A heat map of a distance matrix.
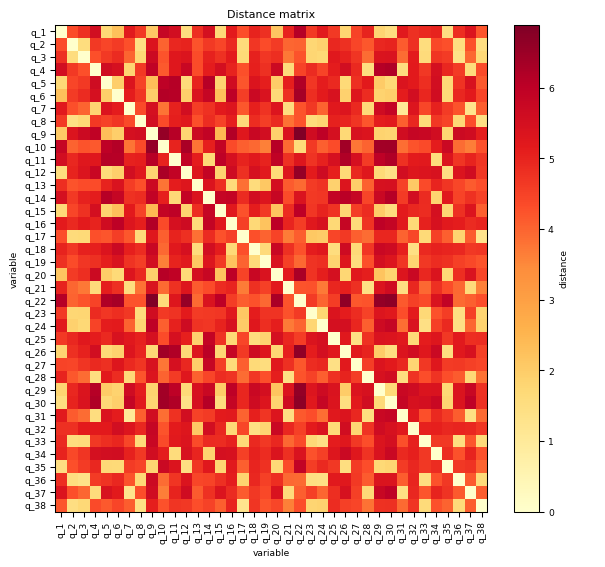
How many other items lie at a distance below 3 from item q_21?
5
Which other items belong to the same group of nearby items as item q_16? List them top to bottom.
q_13, q_18, q_19, q_25, q_27, q_32
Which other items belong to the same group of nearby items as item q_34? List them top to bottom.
q_11, q_14
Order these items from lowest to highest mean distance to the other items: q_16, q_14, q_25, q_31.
q_31, q_25, q_16, q_14
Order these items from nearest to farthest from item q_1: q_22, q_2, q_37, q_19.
q_2, q_19, q_37, q_22
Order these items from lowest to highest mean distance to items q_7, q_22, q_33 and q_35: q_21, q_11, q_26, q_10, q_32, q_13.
q_21, q_10, q_13, q_26, q_32, q_11
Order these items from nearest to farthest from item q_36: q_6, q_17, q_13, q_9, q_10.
q_17, q_10, q_13, q_6, q_9
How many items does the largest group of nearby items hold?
11
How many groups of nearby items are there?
6
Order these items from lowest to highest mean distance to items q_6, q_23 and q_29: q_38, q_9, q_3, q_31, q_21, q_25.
q_9, q_38, q_3, q_21, q_31, q_25
